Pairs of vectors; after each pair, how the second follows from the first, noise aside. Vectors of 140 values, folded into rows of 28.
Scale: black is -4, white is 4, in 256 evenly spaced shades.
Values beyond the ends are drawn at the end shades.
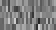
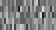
wrapped around, negated.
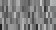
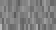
negated, shrunk.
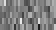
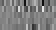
wrapped around, negated, partly zeroed.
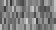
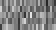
wrapped around, negated.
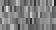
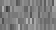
negated, shrunk.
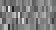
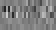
wrapped around, negated, partly zeroed.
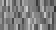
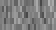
wrapped around, negated, shrunk.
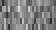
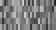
wrapped around.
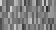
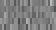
wrapped around, negated, shrunk.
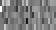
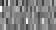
sign-scrambled.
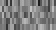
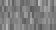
negated, shrunk.
